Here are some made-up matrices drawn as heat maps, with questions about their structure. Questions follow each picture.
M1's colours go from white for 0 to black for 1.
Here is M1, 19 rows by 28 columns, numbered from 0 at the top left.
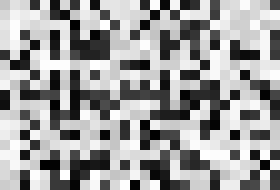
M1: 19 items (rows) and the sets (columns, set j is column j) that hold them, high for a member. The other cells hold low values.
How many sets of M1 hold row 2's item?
6
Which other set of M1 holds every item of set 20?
14
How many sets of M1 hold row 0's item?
10
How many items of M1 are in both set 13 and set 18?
3
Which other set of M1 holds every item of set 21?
5
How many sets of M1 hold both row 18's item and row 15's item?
8
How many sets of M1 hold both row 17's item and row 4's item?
6
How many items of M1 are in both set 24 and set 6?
2
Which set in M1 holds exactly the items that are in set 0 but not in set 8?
22
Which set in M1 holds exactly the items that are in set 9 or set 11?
19
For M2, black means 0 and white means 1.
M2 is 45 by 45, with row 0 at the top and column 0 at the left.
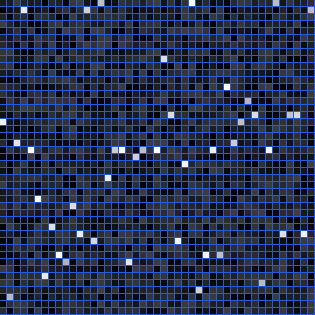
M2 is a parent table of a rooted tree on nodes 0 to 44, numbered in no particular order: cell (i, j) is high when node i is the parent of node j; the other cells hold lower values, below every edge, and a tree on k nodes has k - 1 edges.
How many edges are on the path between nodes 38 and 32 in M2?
6
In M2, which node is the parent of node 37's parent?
33
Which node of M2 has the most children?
21
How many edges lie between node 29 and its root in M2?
3
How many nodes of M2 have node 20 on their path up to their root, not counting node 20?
8
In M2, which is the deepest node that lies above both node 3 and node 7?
1
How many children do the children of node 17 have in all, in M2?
5
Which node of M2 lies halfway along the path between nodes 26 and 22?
36
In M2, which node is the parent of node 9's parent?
40
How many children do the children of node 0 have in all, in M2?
2
